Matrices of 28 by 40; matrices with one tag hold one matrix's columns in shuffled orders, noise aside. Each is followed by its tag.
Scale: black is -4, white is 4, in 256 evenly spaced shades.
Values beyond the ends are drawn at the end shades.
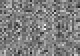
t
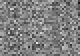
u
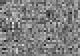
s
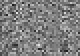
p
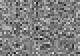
u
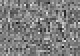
s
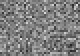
p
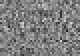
s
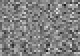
p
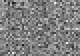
u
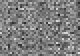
u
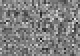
s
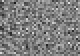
u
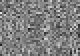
t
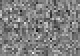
s
